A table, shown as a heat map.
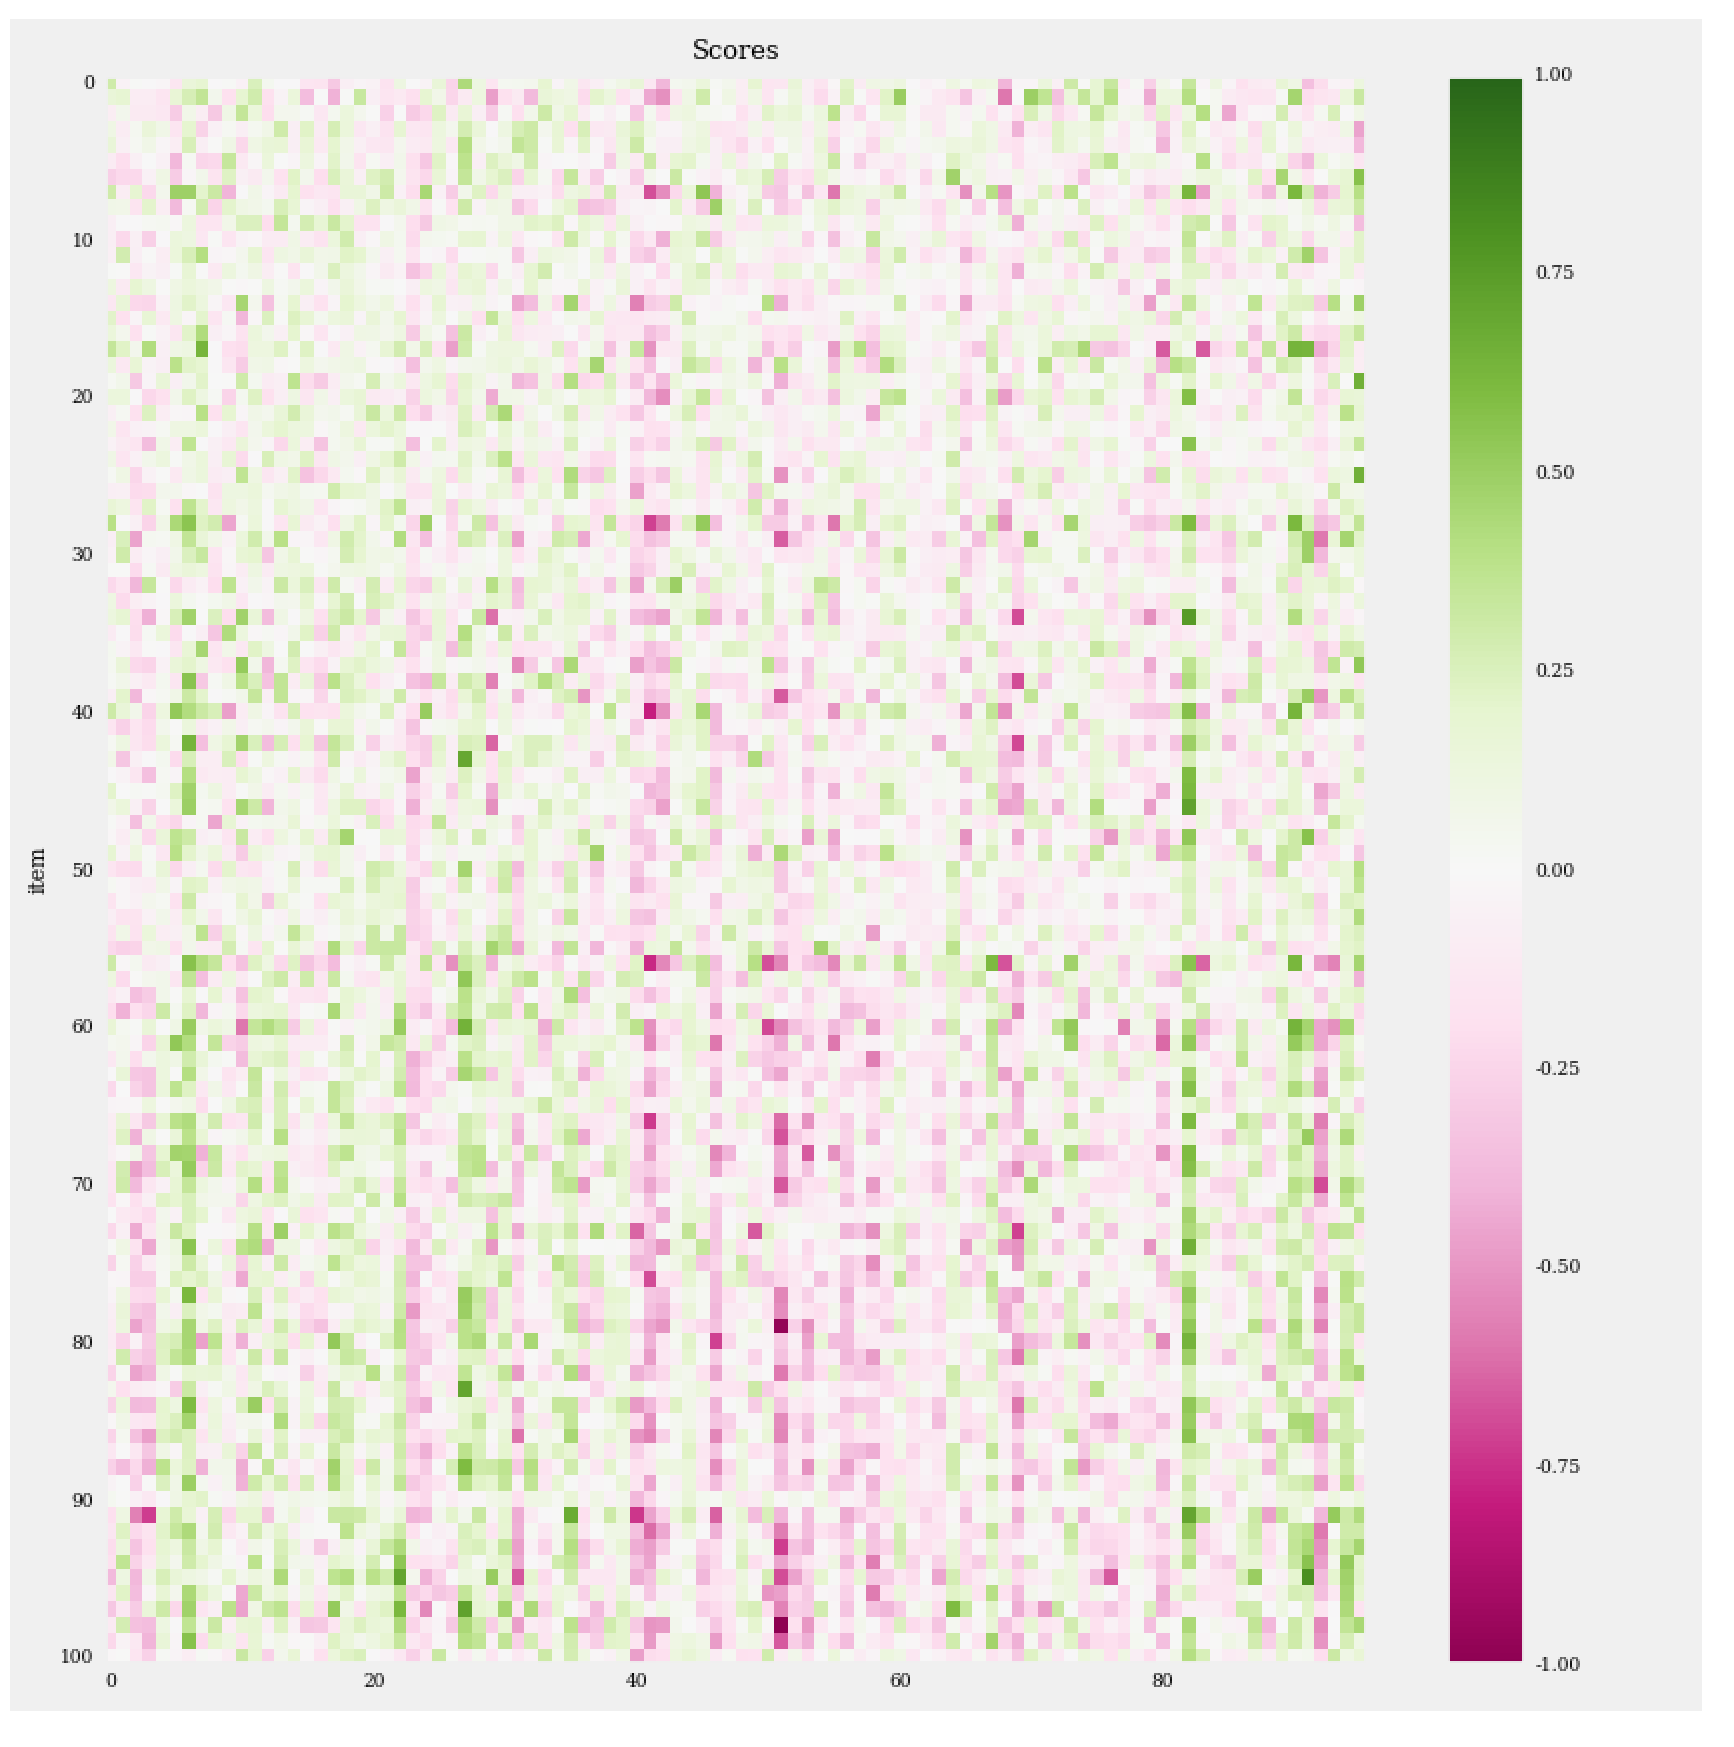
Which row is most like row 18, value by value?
49
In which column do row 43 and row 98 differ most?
51
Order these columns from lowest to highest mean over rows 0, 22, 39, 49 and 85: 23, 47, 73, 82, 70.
23, 47, 70, 73, 82
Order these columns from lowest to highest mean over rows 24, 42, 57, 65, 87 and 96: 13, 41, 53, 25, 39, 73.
53, 41, 25, 73, 39, 13
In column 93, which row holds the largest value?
91
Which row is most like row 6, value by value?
50
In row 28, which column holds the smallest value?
41
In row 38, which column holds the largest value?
6
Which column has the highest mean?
82
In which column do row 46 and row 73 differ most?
29
